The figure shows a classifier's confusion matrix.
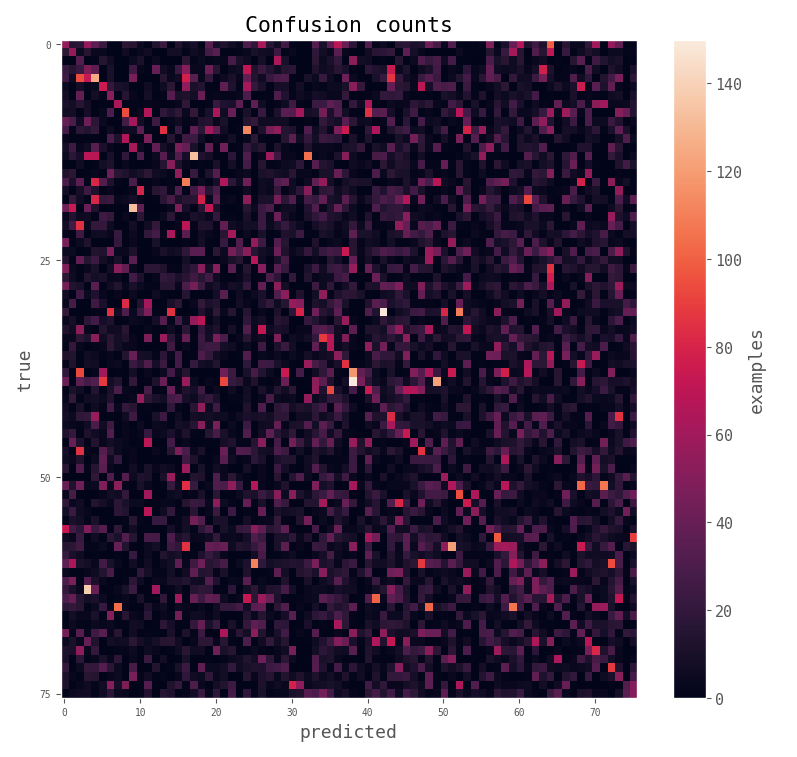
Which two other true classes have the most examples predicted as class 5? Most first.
39, 38
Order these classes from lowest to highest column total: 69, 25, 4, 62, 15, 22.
22, 15, 25, 69, 62, 4
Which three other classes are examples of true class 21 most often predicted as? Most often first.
2, 16, 44
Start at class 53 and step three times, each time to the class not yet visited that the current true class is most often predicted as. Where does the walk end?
73
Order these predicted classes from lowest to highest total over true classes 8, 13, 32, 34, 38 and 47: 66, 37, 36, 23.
23, 36, 66, 37
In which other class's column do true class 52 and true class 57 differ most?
54
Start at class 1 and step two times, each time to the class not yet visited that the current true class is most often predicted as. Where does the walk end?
41
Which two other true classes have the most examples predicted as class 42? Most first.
31, 68
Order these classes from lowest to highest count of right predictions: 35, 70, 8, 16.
35, 70, 8, 16
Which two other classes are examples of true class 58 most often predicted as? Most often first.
51, 16
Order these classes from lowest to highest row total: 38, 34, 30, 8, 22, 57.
22, 30, 57, 34, 38, 8
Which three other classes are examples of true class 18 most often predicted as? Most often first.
61, 4, 45
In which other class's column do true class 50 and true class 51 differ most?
71
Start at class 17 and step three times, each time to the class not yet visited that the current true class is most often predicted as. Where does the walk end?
37
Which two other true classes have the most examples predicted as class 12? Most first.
63, 3
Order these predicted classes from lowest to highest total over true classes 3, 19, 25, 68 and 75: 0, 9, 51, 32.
32, 51, 0, 9
